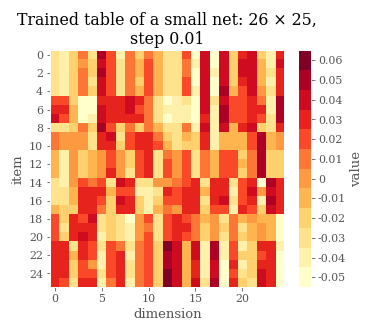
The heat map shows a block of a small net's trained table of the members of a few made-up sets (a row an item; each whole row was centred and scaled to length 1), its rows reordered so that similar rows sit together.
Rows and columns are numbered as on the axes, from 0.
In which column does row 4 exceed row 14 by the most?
16
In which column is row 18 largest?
4
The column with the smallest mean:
11
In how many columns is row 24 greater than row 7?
12
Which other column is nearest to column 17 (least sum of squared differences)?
15
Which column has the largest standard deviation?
24
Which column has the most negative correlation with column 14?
1
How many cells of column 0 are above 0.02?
7
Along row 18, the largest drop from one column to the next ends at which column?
5
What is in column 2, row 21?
-0.03
